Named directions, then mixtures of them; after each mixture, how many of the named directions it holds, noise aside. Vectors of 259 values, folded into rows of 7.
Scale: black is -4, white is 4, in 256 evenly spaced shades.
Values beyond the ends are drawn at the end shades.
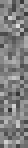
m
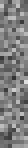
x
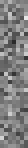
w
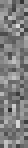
one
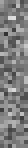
three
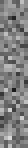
two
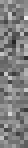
one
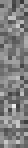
one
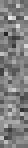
three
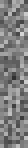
three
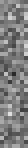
two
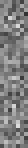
one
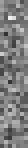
three
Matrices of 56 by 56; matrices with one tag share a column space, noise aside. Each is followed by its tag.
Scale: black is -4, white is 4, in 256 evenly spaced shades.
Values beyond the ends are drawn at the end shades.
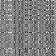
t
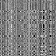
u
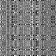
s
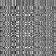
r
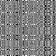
s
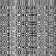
r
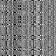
s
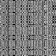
s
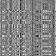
u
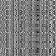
t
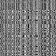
u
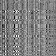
u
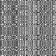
s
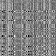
u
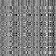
r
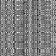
t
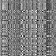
u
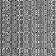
t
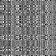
s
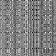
t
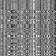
u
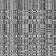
u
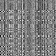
u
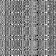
s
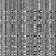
u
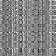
t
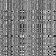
u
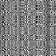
s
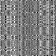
s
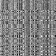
u
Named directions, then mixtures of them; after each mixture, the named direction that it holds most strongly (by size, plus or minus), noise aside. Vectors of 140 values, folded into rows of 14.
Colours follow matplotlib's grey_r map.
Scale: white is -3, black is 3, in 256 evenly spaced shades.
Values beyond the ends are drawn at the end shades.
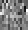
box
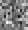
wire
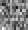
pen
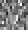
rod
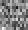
pen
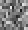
wire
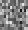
wire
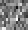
pen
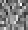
rod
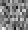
pen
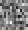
wire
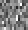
rod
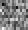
pen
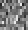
rod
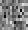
wire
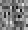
wire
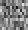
pen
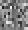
wire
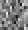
rod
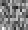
pen
